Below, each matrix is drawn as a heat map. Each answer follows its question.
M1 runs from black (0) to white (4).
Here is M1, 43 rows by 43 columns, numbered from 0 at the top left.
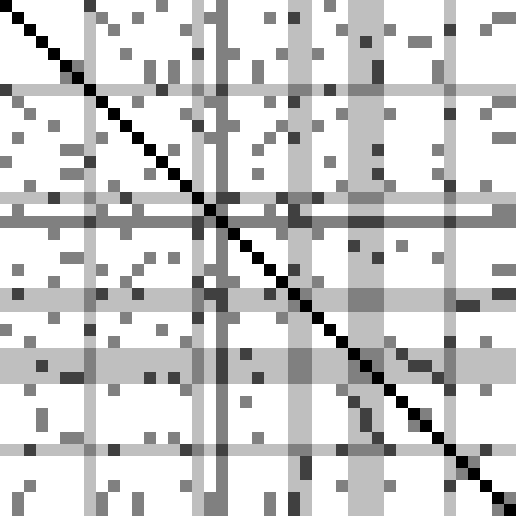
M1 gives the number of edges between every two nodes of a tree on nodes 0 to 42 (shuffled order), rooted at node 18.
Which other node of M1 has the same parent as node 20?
33
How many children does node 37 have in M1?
6
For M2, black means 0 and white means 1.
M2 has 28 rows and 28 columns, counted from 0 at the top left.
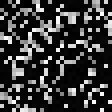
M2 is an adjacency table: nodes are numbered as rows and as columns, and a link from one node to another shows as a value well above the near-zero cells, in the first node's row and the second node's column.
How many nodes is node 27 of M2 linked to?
7
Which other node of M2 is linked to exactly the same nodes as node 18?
node 17
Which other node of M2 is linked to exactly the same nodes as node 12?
node 2
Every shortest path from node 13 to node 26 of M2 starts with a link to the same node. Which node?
node 20
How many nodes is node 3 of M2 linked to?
12
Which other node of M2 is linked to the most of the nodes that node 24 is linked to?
node 9
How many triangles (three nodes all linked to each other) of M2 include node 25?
2
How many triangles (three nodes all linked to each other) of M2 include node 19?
0
